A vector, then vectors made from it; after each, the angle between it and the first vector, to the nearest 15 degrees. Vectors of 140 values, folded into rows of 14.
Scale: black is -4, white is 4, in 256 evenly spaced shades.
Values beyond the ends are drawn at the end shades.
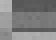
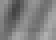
75 degrees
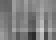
120 degrees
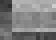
165 degrees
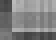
165 degrees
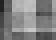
135 degrees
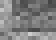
30 degrees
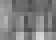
45 degrees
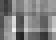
120 degrees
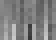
75 degrees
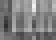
135 degrees
